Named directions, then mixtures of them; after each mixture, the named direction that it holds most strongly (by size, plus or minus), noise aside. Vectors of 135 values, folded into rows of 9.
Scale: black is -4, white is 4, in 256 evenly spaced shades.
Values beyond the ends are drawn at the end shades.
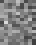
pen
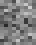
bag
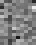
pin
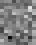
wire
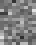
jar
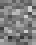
wire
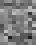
wire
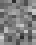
wire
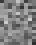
pen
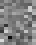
wire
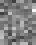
jar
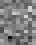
wire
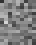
pen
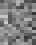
pen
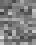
jar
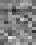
wire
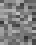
pen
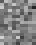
pin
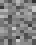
pin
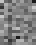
pin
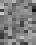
jar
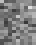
bag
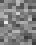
pen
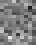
wire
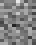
pen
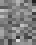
pin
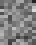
pin
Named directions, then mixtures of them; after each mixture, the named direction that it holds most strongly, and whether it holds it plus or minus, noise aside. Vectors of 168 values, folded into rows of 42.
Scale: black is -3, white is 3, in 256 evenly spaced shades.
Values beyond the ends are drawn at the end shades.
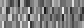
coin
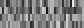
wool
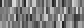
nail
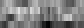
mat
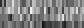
mat, plus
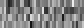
coin, plus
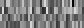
wool, minus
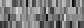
nail, minus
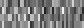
coin, plus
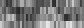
mat, minus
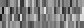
wool, plus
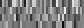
nail, plus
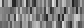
nail, minus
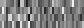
coin, plus
